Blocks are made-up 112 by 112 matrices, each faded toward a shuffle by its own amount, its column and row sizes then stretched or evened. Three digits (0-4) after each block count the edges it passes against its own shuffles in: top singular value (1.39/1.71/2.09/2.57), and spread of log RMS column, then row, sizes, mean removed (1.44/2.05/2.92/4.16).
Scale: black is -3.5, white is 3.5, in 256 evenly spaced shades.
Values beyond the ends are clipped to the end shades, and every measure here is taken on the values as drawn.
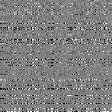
4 1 4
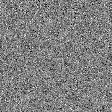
1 0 0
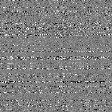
2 1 4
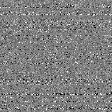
2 1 3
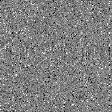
2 1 0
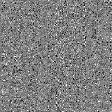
2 2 0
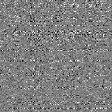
3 1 3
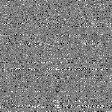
2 2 3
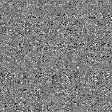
1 0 3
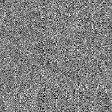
2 2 1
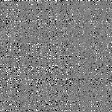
2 3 3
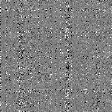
1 3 2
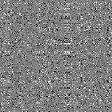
3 2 2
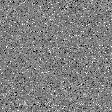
0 0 2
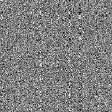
2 2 0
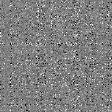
0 3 2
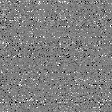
2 1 3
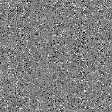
1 2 1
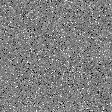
0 0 0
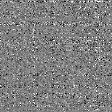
0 2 3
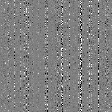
4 4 0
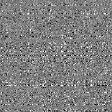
3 2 3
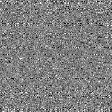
3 0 3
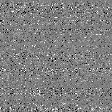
2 1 3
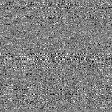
3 0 3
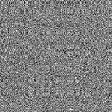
4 1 1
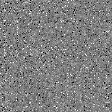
1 2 1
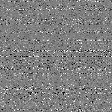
3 0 3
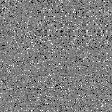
2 1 2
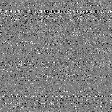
3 0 3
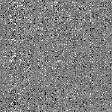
1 3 2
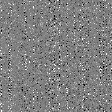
0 3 0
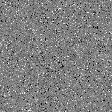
1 0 0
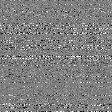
0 0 4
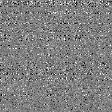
2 1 3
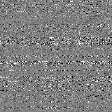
0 1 4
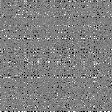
4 2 3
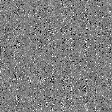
0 2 1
